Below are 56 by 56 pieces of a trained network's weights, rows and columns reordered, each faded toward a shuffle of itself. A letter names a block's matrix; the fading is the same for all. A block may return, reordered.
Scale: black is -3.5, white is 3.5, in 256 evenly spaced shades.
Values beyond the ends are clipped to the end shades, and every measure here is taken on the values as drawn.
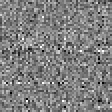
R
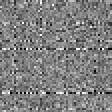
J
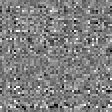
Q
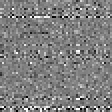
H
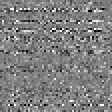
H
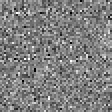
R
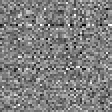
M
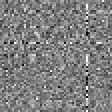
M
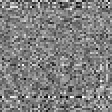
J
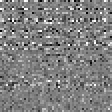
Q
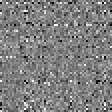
Q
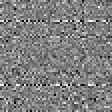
M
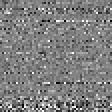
H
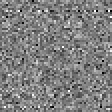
R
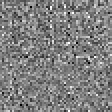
R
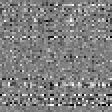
H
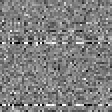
J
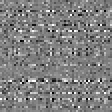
H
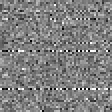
J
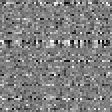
Q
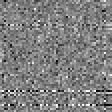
J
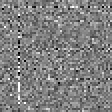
M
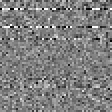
J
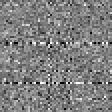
J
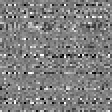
H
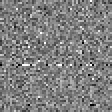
R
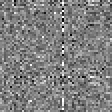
M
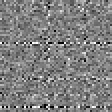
J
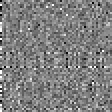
M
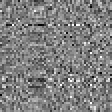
M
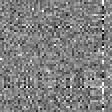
M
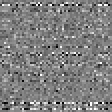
H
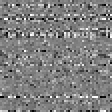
H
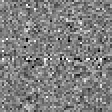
R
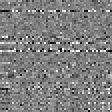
H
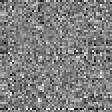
M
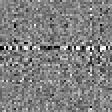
J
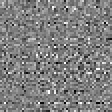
Q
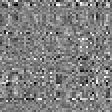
Q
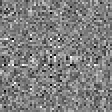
R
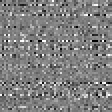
H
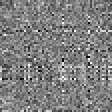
J
